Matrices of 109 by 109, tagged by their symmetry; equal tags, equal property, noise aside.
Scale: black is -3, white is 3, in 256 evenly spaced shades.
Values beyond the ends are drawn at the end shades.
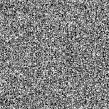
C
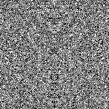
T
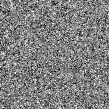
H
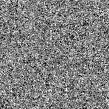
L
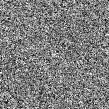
L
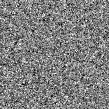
H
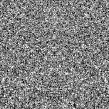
T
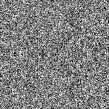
C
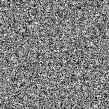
H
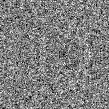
C
